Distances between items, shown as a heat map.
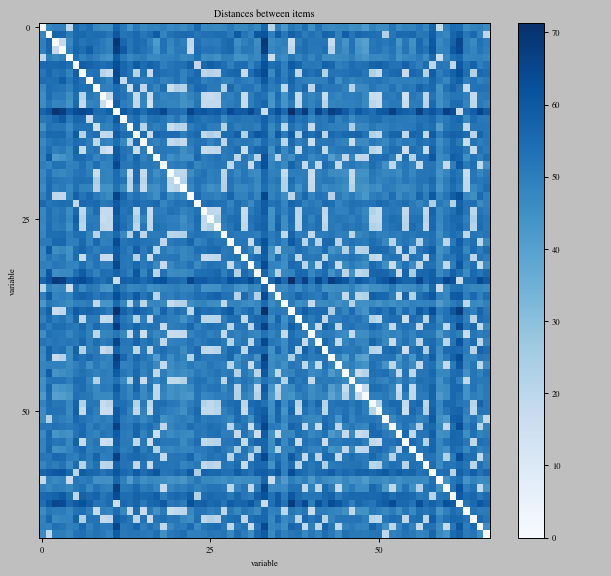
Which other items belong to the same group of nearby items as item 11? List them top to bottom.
33, 62
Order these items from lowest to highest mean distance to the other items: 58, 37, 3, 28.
28, 3, 37, 58
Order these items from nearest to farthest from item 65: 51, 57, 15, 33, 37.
51, 15, 57, 37, 33
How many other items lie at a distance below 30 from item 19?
10
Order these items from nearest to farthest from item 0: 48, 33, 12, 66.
48, 66, 12, 33
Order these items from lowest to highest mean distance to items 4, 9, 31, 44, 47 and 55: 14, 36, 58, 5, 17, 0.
17, 0, 36, 14, 5, 58
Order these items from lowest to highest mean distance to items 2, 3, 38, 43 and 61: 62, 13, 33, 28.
13, 28, 62, 33
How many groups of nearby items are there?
10
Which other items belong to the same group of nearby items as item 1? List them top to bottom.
51, 66
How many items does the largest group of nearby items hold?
16
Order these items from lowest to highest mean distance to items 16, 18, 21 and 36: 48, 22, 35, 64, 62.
64, 48, 22, 35, 62
